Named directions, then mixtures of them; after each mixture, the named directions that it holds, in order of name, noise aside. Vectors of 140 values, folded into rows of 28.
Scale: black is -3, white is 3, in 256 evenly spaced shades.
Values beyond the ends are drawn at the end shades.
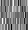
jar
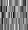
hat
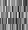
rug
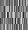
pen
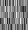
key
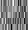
jar, rug.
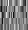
hat.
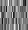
hat, rug.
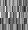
key, rug.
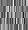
jar, pen.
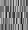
pen.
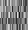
rug.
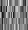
hat.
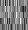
key.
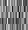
rug.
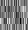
key.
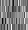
jar.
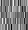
jar.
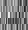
jar, rug.
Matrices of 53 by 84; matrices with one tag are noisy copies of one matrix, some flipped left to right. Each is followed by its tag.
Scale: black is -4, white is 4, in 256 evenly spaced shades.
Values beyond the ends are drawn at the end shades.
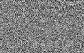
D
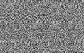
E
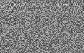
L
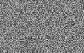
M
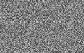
E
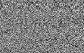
L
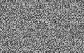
E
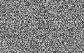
E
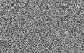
L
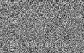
D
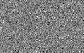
M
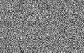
M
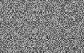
M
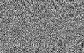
D
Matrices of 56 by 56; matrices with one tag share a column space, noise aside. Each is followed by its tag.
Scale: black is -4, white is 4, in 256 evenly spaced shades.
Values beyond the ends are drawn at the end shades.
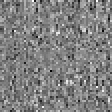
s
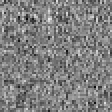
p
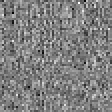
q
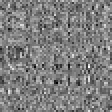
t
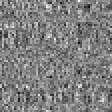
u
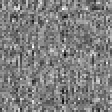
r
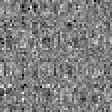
u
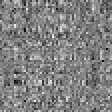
s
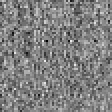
q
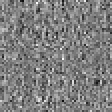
s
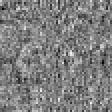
r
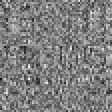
t
